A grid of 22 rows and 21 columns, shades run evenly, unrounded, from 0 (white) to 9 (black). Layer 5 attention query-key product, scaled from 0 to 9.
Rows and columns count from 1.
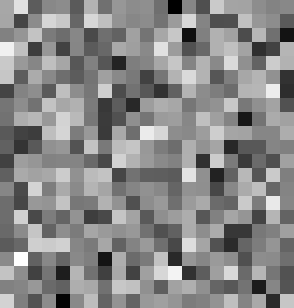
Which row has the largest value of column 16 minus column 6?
13
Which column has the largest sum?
8
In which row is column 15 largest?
12
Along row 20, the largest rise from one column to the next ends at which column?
14
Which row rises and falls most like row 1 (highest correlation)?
19
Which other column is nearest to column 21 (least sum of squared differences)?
11
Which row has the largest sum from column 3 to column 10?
20
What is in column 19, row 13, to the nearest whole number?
6
